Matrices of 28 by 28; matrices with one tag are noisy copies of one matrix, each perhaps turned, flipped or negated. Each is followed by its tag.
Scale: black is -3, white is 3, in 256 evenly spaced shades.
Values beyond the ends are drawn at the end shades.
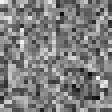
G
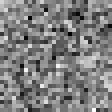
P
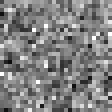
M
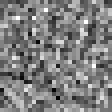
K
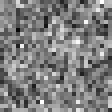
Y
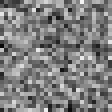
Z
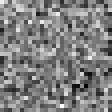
G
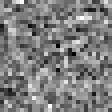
K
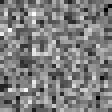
P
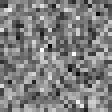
K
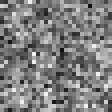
Y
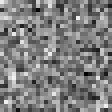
G
